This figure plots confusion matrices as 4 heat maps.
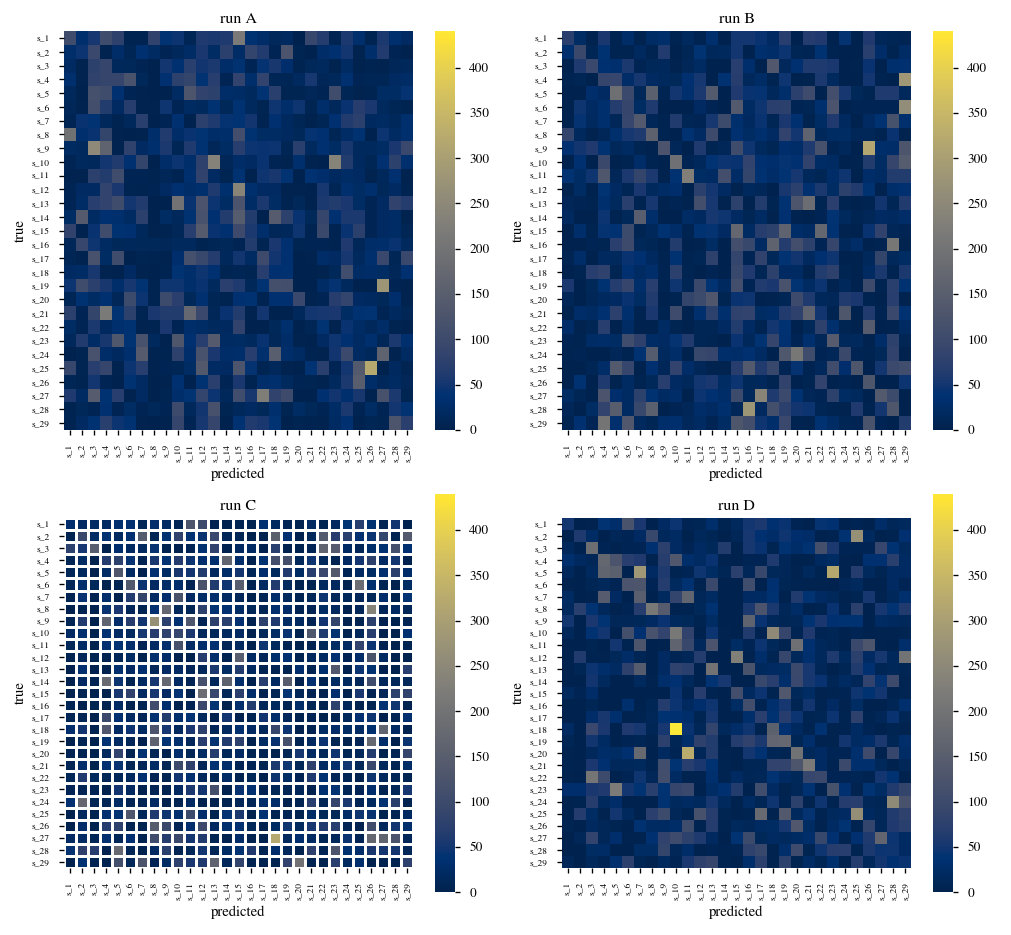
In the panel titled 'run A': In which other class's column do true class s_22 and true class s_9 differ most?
s_3
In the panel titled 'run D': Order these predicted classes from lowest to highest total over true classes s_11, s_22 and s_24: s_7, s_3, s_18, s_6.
s_6, s_18, s_7, s_3
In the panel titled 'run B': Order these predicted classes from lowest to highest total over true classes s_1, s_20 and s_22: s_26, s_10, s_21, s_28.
s_10, s_28, s_21, s_26
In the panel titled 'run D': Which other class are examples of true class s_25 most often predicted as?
s_17
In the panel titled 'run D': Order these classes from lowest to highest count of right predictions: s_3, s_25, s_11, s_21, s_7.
s_11, s_7, s_3, s_21, s_25
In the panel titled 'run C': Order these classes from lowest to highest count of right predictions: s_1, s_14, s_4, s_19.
s_1, s_4, s_19, s_14
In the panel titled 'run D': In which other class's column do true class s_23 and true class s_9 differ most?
s_5
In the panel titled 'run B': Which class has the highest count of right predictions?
s_11
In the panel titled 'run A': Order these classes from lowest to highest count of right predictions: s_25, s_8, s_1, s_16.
s_8, s_16, s_1, s_25
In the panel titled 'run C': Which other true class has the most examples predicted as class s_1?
s_3
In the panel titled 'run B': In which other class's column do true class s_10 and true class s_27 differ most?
s_17
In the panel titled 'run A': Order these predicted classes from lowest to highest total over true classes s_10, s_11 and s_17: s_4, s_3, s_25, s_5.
s_25, s_4, s_3, s_5
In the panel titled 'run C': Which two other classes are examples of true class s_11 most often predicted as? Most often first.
s_10, s_25
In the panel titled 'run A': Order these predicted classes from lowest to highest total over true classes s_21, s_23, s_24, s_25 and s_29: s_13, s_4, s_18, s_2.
s_2, s_18, s_13, s_4
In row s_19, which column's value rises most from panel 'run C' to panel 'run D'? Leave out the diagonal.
s_18
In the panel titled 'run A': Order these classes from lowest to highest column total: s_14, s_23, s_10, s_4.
s_14, s_23, s_10, s_4
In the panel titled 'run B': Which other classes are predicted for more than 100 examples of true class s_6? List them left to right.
s_15, s_23, s_29
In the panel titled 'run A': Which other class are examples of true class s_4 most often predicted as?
s_6
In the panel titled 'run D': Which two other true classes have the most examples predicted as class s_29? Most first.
s_12, s_24
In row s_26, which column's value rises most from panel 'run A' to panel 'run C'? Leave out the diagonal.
s_8
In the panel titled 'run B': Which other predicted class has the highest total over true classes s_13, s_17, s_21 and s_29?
s_15
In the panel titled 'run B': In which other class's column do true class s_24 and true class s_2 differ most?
s_20
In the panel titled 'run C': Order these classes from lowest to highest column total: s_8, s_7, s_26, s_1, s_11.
s_1, s_7, s_11, s_8, s_26
